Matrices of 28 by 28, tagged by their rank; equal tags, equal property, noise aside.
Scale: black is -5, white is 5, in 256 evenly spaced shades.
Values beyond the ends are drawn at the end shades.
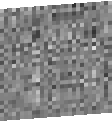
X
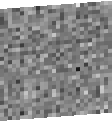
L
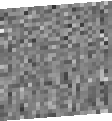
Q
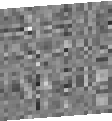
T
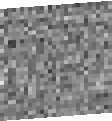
Q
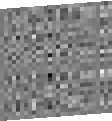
T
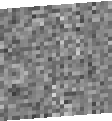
L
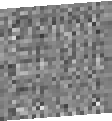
X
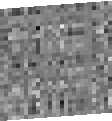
X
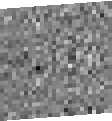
Q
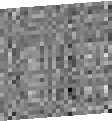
X
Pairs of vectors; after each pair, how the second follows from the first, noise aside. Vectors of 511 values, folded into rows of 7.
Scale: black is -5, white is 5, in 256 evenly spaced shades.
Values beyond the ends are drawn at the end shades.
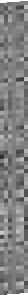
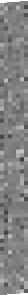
negated, partly zeroed.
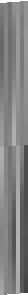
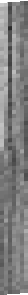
reversed, negated.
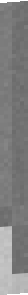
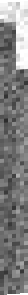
reversed, scaled up.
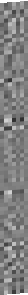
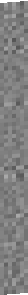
reversed, negated, shrunk.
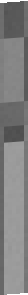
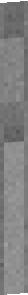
shrunk.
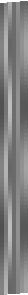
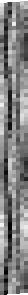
negated, scaled up.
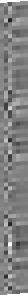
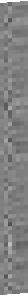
shrunk.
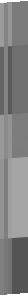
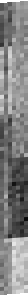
negated, scaled up.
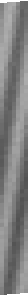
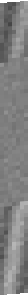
negated, partly zeroed.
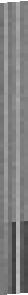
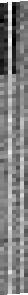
reversed, scaled up.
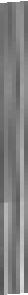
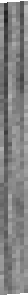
reversed, negated.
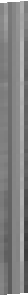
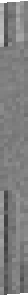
reversed, negated, partly zeroed.
